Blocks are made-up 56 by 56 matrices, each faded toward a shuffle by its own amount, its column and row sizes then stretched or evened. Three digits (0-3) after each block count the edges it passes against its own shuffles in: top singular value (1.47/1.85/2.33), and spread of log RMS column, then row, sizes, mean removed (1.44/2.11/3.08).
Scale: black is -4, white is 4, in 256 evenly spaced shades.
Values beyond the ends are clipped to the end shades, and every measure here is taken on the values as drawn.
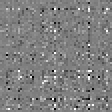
2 2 2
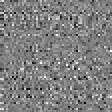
2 0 2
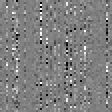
0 3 0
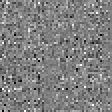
1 2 1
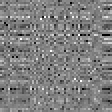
3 0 2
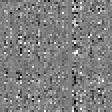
0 3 1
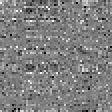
2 0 2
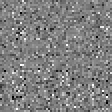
0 1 1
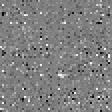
0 1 2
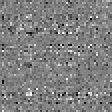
2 1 2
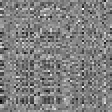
3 2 1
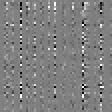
3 3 1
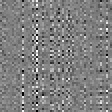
3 3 1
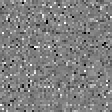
1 0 1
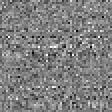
2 0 2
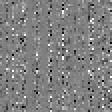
0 3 0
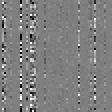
3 3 0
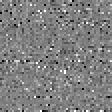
0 0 2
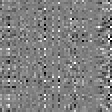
3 3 2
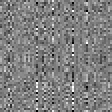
3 3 0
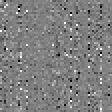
0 2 0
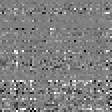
0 1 3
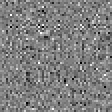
2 1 1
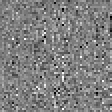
0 2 0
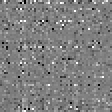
1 1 2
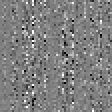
1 3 0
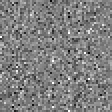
1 1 0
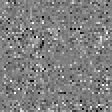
0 1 2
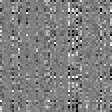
3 3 1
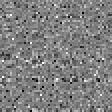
2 0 1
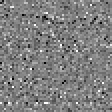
0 0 1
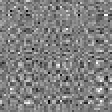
3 1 2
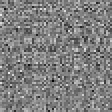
2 0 1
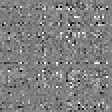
1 2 2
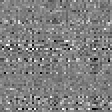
2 0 3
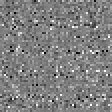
0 0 2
